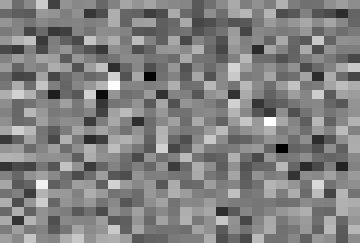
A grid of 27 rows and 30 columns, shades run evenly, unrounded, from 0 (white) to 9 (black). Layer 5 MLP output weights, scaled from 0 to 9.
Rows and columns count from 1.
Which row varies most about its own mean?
11
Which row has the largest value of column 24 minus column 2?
17
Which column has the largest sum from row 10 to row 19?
9
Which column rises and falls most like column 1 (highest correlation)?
8
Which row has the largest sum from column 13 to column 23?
4
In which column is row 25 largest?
2
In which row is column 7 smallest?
27
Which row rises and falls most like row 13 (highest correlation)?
12
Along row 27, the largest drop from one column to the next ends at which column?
22
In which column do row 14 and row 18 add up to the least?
23
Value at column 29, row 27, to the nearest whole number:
6
